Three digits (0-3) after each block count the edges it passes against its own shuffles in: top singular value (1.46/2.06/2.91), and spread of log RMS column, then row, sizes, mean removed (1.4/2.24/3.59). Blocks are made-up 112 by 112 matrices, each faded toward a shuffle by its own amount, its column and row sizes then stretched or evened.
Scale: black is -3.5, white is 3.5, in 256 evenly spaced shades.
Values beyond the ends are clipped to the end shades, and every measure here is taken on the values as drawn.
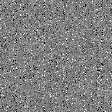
0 2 0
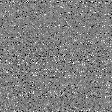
0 0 2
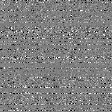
0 1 3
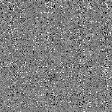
0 2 2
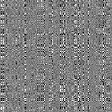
3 3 2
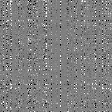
2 3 2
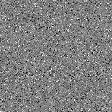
1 0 1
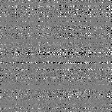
1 2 3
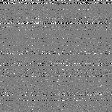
1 1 3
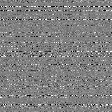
2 0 3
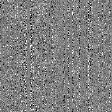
0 3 0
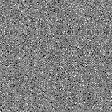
2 0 0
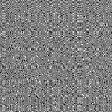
3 1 1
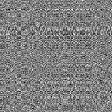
3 1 2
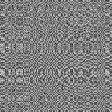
3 1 2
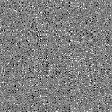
2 1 1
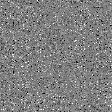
1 1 1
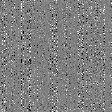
0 3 0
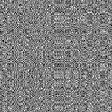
3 0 1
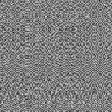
3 0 1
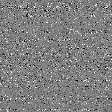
1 0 2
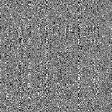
2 2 1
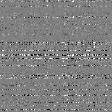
2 1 3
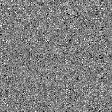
1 1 1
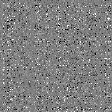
1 2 2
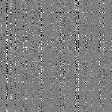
2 3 2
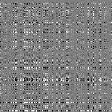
3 3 3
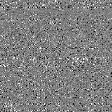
2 1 2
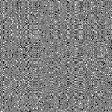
3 2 0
